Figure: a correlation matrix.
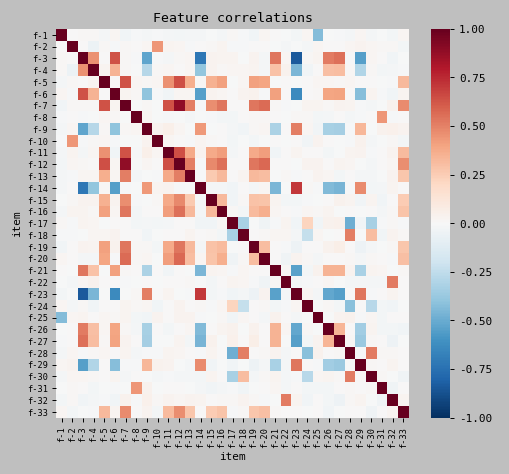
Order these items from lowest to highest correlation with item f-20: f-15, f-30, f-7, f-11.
f-30, f-15, f-11, f-7
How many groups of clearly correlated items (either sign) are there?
7
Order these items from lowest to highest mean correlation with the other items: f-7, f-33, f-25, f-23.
f-23, f-25, f-33, f-7
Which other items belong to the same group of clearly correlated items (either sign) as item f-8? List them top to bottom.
f-31
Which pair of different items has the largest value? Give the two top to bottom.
f-7, f-12
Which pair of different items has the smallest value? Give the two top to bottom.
f-3, f-23
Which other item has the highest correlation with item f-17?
f-24
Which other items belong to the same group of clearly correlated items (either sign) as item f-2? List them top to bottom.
f-10
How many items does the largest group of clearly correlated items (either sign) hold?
10
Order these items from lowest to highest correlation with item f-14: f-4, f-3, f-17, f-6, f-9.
f-3, f-6, f-4, f-17, f-9
